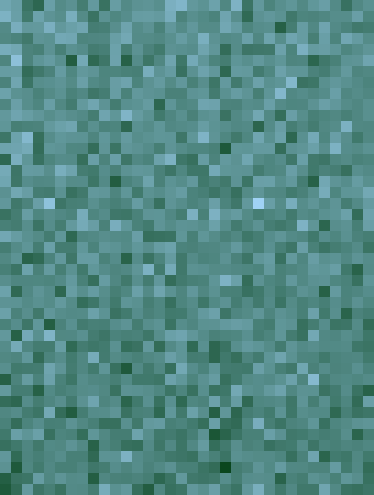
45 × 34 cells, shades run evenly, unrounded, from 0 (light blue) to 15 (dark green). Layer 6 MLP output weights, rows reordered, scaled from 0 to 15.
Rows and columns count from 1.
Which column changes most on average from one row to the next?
12
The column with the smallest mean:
5
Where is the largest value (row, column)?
43, 21
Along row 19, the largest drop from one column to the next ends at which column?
24
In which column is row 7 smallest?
14
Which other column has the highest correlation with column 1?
13
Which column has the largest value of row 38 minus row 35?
20
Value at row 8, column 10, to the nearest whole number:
8
